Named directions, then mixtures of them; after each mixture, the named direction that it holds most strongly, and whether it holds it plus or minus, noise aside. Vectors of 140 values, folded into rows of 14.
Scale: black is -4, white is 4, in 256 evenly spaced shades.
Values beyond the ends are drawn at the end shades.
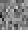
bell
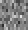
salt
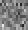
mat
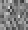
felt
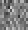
felt, minus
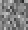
felt, plus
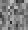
bell, plus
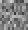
salt, plus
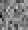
bell, plus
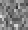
bell, minus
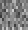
bell, plus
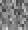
mat, plus
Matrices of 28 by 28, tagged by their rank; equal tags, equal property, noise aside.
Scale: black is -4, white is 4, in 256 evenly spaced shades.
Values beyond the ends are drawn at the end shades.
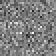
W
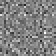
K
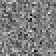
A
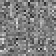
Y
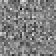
Y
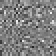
K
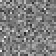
W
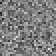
W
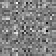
K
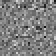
Y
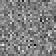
W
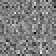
A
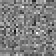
Y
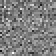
W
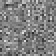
K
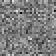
W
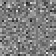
Y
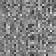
Y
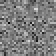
W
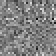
W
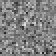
W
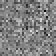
Y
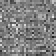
Y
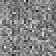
Y
